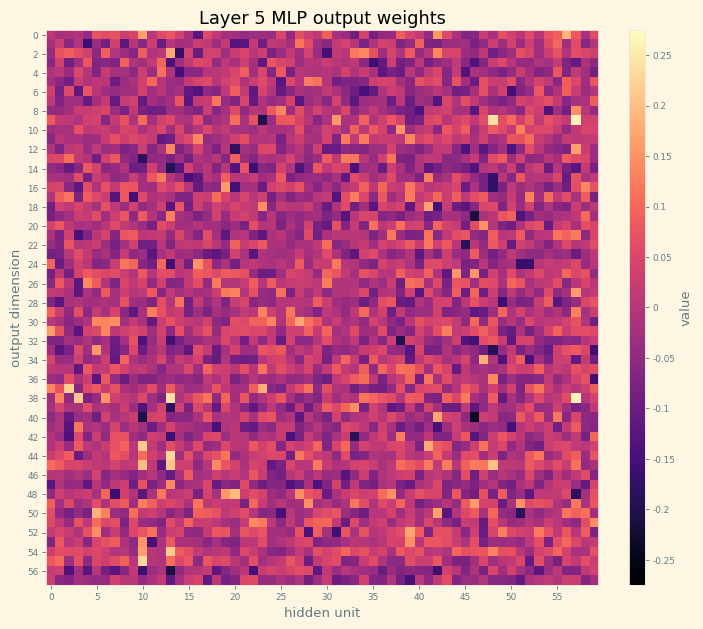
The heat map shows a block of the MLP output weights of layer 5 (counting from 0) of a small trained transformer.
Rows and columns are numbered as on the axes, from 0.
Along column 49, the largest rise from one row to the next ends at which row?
29
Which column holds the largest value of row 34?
47
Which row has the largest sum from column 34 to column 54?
45
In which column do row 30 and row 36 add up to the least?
59
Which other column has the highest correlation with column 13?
10
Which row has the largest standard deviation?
38
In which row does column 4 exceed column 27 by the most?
14
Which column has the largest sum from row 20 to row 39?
57
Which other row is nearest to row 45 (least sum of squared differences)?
54
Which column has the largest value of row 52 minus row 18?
39
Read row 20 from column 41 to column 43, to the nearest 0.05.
-0.05 0.1 0.05
